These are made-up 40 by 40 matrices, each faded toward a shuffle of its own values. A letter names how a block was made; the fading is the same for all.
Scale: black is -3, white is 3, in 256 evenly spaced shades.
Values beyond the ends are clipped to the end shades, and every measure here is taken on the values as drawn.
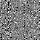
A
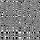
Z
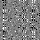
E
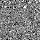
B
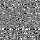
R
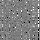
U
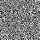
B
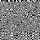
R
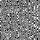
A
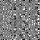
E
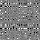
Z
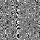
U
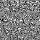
B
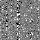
A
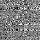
R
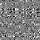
R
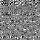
R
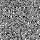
B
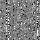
A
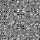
R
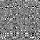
R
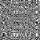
E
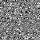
B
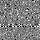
R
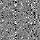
U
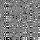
Z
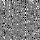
U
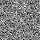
B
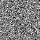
B
